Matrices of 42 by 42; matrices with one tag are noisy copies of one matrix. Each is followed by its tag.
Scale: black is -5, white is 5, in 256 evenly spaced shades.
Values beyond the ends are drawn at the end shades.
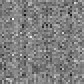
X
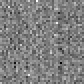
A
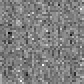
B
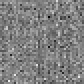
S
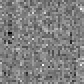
B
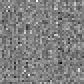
A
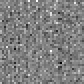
A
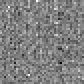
A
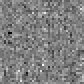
B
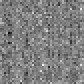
B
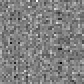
A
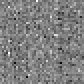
A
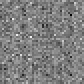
X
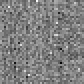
A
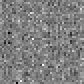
B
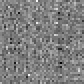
A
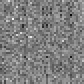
X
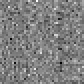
A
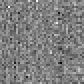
A
